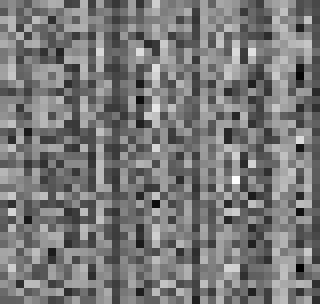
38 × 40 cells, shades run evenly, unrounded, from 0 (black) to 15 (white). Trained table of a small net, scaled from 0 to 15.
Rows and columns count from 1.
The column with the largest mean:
36
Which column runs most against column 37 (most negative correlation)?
14
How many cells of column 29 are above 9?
14
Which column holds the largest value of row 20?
30
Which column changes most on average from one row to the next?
38
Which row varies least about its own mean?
2
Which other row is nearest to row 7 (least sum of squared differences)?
21
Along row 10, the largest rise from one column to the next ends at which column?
39
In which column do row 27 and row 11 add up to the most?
20
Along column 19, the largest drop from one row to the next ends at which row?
16
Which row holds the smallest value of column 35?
18
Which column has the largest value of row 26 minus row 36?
3
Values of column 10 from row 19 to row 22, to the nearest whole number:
3 6 8 3
